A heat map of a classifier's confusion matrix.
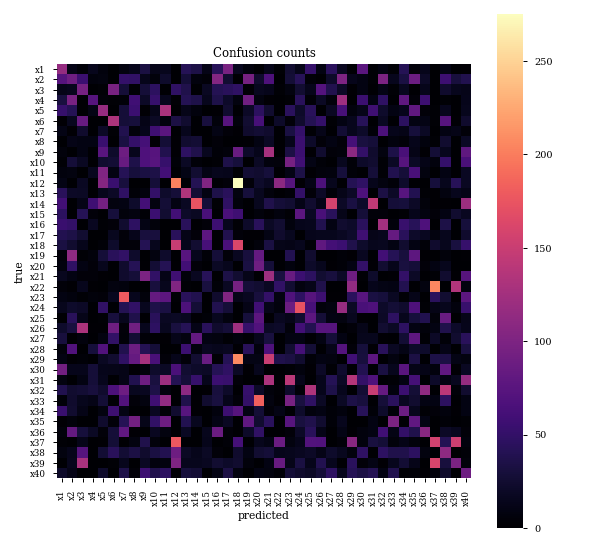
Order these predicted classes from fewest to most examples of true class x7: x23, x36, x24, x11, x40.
x40, x36, x23, x24, x11
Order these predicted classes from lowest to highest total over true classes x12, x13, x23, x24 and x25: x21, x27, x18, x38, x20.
x27, x21, x38, x20, x18
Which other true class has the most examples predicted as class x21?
x29
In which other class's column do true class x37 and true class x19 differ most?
x12
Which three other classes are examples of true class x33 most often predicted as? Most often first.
x20, x11, x23
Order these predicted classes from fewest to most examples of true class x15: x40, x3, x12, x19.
x19, x40, x3, x12
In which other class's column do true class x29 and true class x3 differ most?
x18
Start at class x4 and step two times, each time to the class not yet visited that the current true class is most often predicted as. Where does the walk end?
x8
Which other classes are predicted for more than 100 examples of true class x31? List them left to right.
x11, x21, x23, x29, x40
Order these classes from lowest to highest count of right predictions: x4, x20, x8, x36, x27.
x27, x8, x4, x20, x36
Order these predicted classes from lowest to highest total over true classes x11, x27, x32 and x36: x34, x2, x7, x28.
x28, x2, x34, x7
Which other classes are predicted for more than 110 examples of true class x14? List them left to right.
x27, x31, x40
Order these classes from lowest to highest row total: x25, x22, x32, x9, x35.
x25, x35, x22, x9, x32
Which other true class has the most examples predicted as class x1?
x30
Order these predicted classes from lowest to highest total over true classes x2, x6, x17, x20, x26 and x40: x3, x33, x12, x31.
x31, x12, x33, x3
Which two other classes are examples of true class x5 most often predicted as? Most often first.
x11, x35
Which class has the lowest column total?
x4
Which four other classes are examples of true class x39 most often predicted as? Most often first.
x37, x3, x12, x22
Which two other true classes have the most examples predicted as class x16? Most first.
x2, x36
